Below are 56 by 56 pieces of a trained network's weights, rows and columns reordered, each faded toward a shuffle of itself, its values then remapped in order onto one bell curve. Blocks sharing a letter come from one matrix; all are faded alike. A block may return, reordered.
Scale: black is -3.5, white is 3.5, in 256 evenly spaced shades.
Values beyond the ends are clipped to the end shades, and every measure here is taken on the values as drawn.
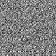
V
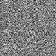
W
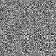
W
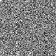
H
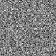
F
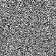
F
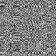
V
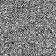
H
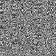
F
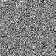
F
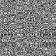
V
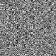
W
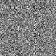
F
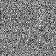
H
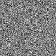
H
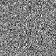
F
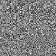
W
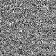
F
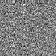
F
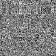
W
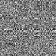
V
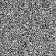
H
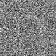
H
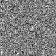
H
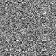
W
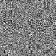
F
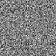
W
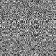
V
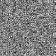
F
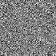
W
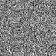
H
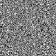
W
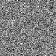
F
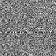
V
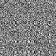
W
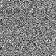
H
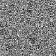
F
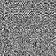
V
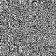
F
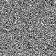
H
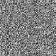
W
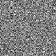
F
